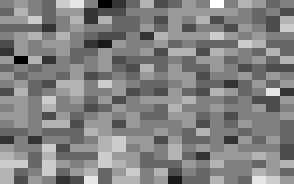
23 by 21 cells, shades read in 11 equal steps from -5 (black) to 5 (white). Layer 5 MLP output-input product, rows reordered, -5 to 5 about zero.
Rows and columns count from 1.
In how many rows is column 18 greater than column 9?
10
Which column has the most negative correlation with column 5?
9
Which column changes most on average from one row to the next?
21
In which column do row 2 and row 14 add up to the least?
7
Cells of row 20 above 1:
5
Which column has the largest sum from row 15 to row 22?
8
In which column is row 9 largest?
11
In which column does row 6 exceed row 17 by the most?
18
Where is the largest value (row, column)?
1, 16
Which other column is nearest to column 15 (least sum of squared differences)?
3
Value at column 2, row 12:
2
